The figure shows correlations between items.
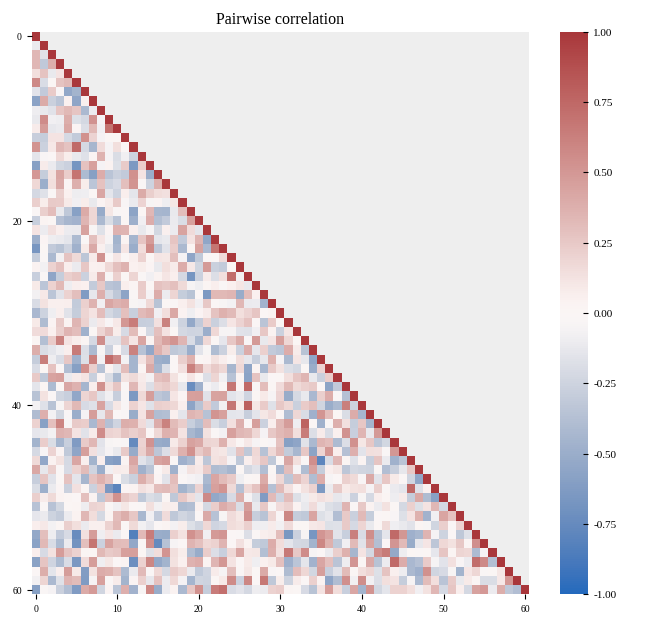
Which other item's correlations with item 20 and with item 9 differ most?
10
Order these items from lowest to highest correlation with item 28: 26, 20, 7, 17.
7, 20, 17, 26
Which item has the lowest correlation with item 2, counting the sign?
26
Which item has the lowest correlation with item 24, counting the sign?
19
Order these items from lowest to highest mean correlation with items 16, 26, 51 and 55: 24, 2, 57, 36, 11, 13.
2, 36, 13, 57, 11, 24
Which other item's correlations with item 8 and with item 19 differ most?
38
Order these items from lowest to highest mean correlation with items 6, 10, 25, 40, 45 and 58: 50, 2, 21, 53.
2, 53, 50, 21
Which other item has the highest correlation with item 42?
33
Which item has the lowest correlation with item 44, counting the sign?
12
